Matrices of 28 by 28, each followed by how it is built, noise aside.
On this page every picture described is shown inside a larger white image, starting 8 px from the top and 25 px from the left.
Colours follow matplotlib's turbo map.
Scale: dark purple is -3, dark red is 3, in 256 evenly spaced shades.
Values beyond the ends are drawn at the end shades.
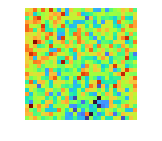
smooth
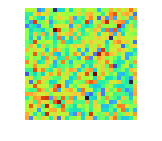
Hankel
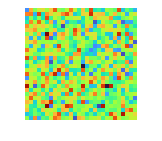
Hankel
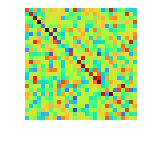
diagonal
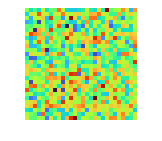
blocks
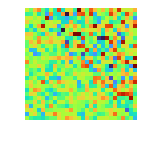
upper triangular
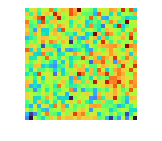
smooth
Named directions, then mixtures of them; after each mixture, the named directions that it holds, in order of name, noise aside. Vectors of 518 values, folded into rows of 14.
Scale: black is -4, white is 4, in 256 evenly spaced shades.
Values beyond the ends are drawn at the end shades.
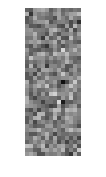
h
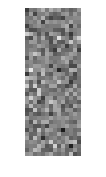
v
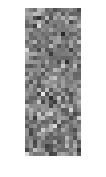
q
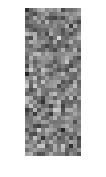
h, v.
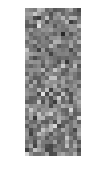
q.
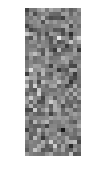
v.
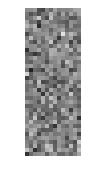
q, v.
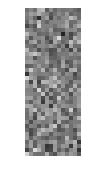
q, v.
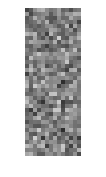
h, v.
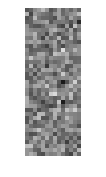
h.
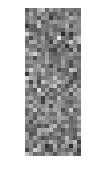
q, v.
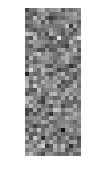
h, v.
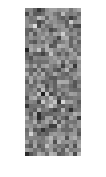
h, q.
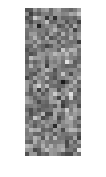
h, q.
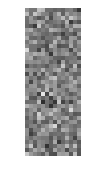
h, q.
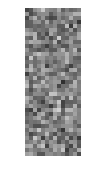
h, v.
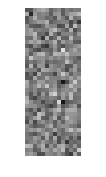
h.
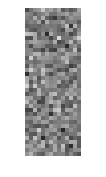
h, v.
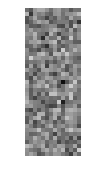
h.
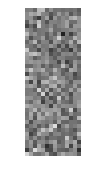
q, v.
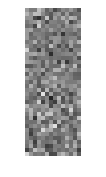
q.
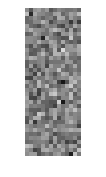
h, v.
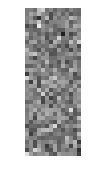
q, v.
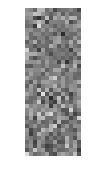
q.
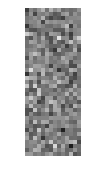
v.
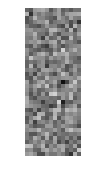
h.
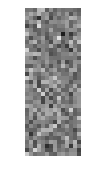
q, v.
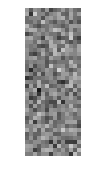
h, v.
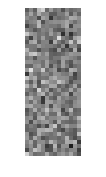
q, v.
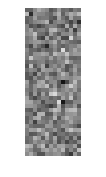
h.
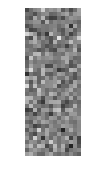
h, v.
